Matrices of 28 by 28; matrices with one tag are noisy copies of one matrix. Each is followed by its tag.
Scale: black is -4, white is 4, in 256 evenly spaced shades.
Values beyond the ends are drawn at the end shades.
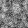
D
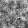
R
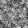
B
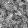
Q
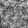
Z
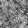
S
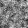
Z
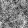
S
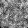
Z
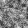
B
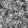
Q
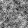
S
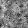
D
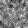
B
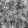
R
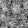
D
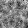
R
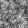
S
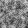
R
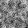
R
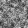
B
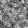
B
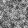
B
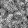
Q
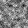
B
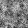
D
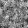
Z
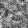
Q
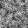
Q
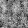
D
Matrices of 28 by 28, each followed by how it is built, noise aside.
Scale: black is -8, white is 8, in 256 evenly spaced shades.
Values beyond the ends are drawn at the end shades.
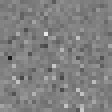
sparse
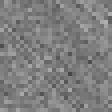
Toeplitz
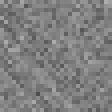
Toeplitz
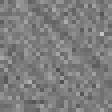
Toeplitz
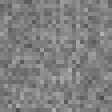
blocks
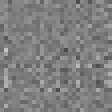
low rank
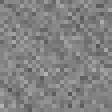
Toeplitz
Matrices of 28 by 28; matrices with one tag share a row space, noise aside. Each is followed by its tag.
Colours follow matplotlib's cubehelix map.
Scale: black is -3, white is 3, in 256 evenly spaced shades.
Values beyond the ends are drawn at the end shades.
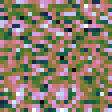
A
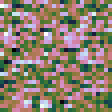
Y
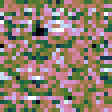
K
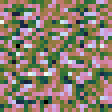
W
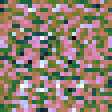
A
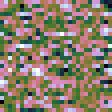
K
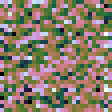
K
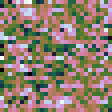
K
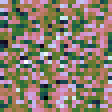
A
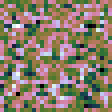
W
